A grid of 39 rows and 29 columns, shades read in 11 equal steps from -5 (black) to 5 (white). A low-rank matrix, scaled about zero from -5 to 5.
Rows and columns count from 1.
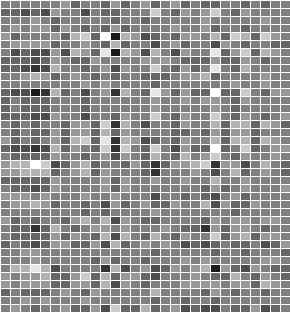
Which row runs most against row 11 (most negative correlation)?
27
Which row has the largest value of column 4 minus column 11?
34
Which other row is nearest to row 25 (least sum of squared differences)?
38
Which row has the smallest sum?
31
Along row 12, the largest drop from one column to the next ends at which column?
23
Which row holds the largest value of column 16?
12
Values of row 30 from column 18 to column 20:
-1 1 0
